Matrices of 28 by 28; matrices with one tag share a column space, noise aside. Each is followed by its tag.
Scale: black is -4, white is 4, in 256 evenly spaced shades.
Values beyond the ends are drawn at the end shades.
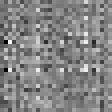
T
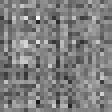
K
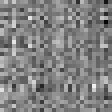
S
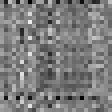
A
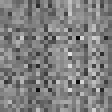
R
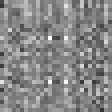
R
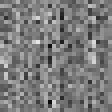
K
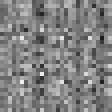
R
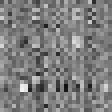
S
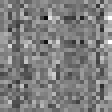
K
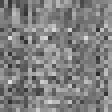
R
